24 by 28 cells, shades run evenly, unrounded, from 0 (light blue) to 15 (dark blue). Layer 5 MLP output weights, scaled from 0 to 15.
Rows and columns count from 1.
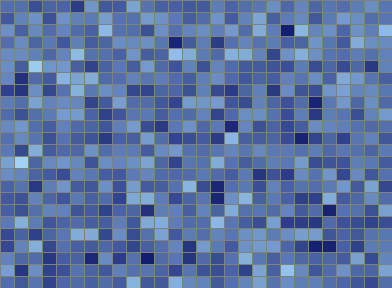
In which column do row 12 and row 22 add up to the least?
17
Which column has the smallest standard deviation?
15
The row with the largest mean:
12
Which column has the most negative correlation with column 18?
9
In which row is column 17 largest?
11
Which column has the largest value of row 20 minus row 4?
26
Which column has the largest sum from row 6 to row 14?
23
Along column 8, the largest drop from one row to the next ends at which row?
2
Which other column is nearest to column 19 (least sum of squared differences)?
28
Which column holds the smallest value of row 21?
3
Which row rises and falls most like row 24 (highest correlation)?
5
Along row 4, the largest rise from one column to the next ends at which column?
13
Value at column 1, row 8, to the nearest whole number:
12
